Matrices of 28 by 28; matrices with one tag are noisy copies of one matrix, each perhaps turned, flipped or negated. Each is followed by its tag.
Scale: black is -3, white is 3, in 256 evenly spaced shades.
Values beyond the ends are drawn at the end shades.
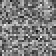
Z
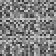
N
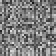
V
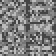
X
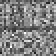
X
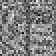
X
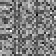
N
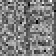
X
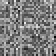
V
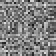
V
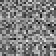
N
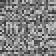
V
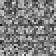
Z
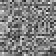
V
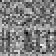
X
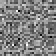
V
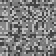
V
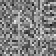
N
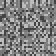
V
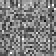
V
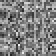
Z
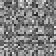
Z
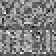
X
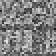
X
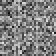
N
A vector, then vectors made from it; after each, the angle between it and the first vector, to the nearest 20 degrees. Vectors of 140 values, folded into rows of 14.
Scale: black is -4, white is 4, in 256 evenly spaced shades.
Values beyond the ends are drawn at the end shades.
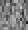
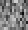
20 degrees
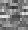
120 degrees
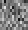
80 degrees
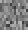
80 degrees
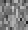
40 degrees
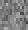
40 degrees
